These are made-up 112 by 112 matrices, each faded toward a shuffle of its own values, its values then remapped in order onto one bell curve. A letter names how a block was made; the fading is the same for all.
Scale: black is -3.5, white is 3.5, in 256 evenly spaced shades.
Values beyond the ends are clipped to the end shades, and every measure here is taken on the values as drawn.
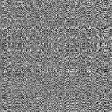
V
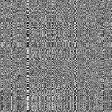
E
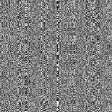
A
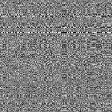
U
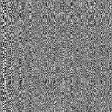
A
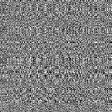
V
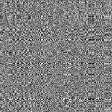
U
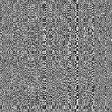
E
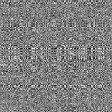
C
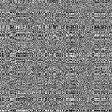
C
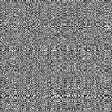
C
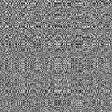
C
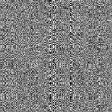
A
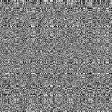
U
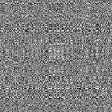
U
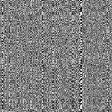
A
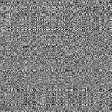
U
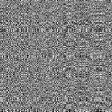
V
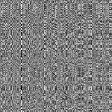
E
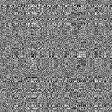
U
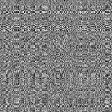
C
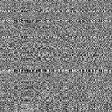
U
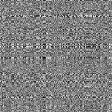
U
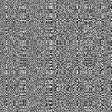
E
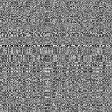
U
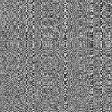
E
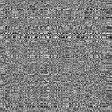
U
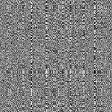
E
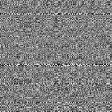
U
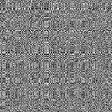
C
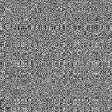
V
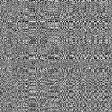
C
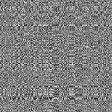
C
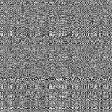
U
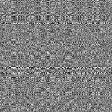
U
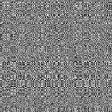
C
